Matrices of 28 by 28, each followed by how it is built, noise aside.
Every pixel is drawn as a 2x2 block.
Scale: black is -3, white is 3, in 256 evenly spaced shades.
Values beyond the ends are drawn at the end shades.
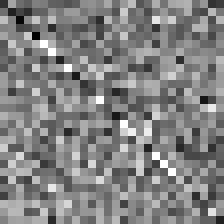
diagonal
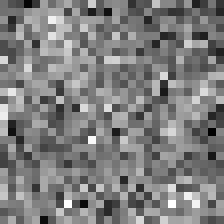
smooth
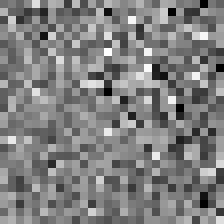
upper triangular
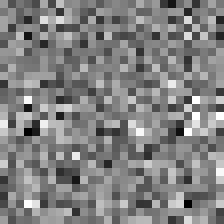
low rank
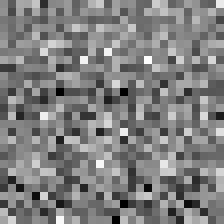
repeating columns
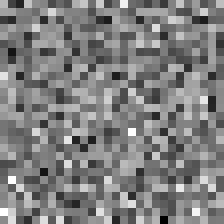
repeating columns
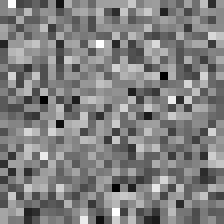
low rank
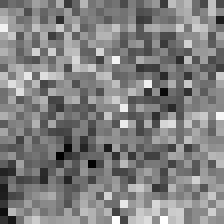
smooth
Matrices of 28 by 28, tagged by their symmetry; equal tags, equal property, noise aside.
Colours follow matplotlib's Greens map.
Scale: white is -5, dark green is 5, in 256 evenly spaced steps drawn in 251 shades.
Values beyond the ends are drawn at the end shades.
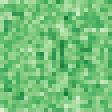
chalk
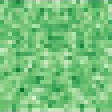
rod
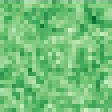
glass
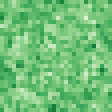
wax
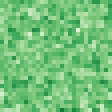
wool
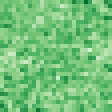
wax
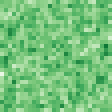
wax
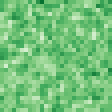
glass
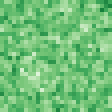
glass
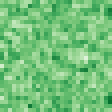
chalk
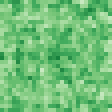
chalk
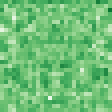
rod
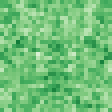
rod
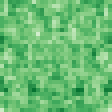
rod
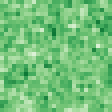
wool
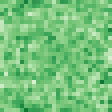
chalk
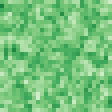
wax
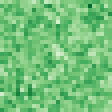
glass
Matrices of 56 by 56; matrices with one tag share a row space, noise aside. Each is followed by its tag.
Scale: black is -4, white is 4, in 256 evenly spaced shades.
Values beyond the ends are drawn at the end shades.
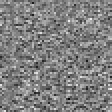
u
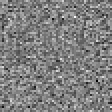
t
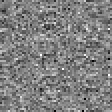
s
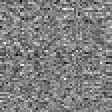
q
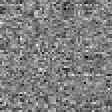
q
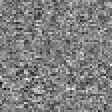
u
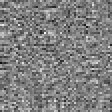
s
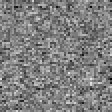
u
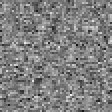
u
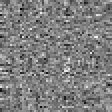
q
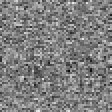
u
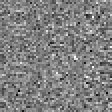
t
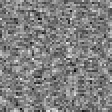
u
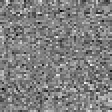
t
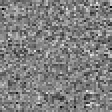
t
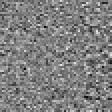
t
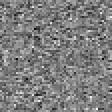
u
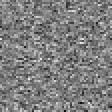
u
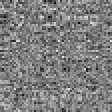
s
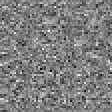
s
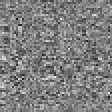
s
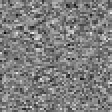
u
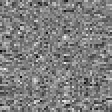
q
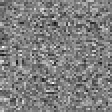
s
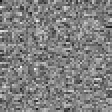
q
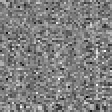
t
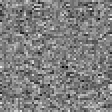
u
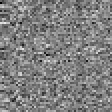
s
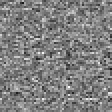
u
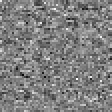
u
